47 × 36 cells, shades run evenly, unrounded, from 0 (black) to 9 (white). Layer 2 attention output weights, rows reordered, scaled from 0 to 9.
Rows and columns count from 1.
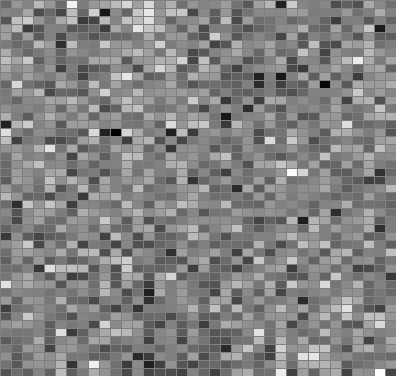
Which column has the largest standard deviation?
14
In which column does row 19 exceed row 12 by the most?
5
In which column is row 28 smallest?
28
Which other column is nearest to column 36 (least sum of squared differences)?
8
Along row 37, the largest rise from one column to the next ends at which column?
15
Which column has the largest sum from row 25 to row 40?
32
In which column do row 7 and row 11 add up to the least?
30
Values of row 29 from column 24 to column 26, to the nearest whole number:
3 4 5
